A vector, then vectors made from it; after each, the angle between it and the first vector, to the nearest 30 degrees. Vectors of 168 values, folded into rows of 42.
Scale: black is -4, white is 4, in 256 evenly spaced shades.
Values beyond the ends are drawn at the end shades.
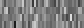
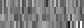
120 degrees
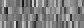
150 degrees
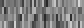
150 degrees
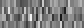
120 degrees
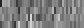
90 degrees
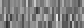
60 degrees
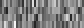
150 degrees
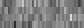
30 degrees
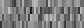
90 degrees
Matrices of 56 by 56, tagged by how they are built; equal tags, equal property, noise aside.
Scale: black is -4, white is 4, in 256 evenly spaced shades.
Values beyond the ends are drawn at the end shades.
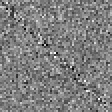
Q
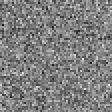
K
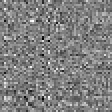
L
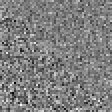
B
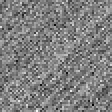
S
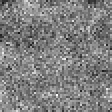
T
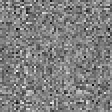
L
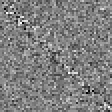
Q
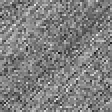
S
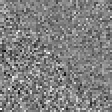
B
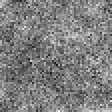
T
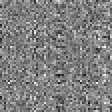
L
